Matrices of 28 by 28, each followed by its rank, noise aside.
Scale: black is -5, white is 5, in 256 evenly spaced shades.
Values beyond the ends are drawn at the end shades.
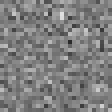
seven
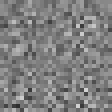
four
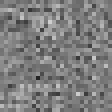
seven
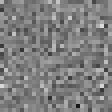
seven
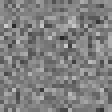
six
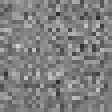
seven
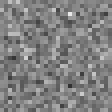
six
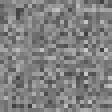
eight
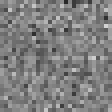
eight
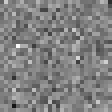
eight
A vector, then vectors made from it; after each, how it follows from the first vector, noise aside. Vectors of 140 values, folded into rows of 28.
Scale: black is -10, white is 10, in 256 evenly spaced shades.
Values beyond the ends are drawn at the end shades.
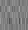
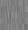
wrapped around, negated, shrunk.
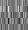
reversed, negated, scaled up.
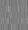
wrapped around, negated, shrunk.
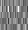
reversed, negated, scaled up.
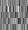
reversed, negated, scaled up.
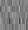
copied.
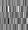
reversed, negated, scaled up.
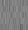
wrapped around, shrunk.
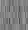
sign-scrambled.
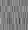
copied.
